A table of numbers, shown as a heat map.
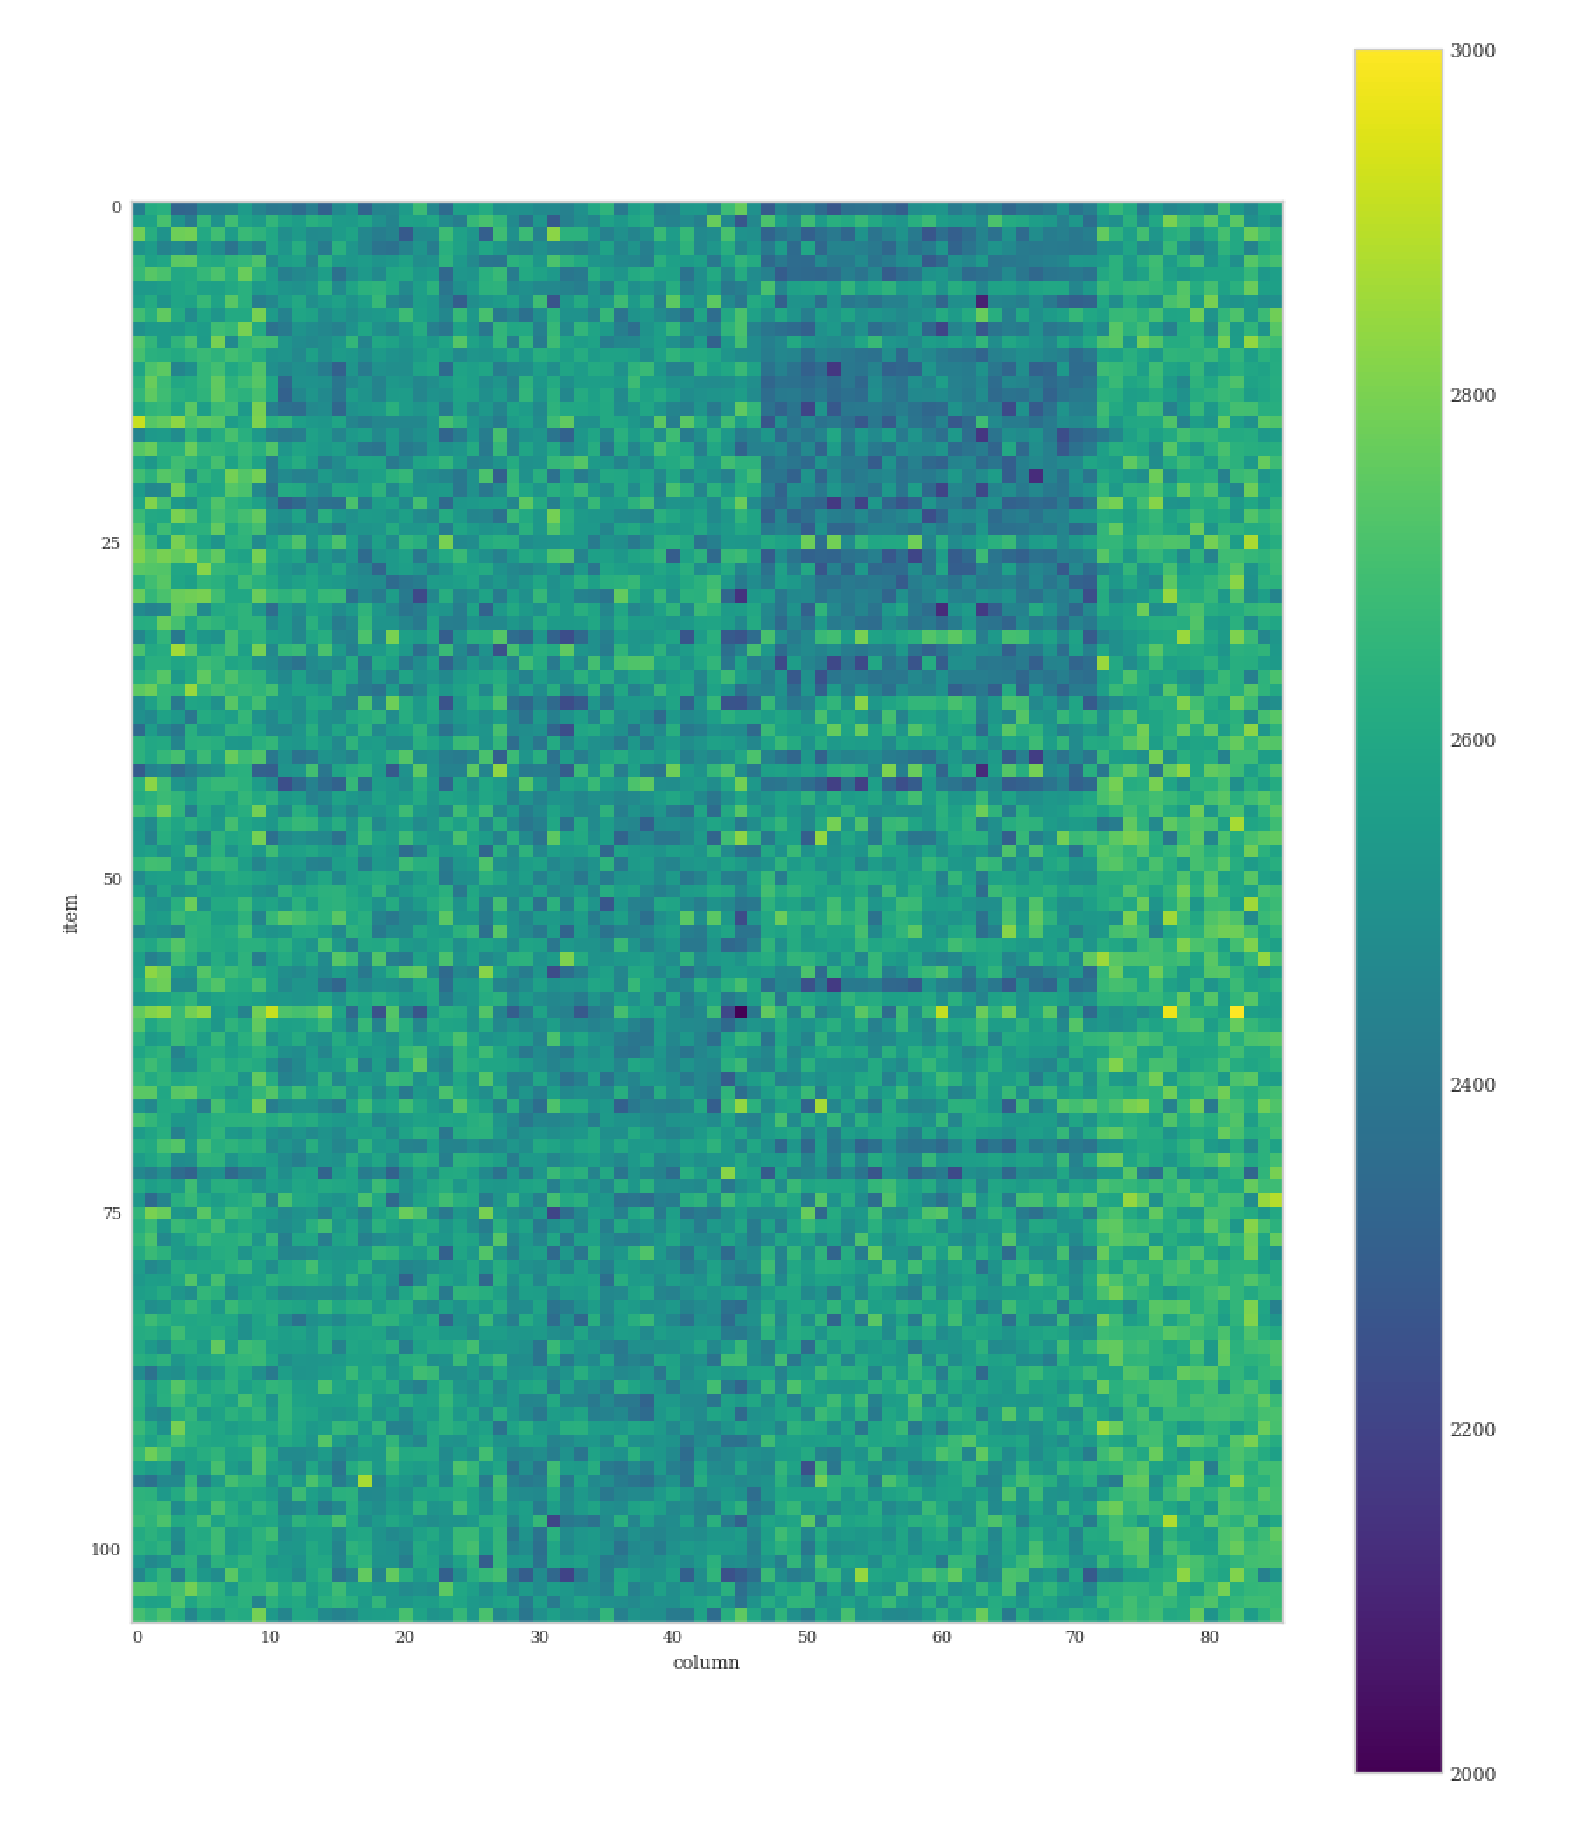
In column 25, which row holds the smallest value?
33
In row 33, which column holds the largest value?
3
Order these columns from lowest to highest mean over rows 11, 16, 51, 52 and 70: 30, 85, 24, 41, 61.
61, 24, 30, 41, 85
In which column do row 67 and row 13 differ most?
51
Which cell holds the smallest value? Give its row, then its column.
60, 45
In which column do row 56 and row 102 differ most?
32
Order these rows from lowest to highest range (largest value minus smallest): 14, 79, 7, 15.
79, 14, 15, 7
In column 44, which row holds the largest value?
72
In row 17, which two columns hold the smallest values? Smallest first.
63, 69
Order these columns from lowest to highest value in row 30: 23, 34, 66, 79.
66, 23, 34, 79
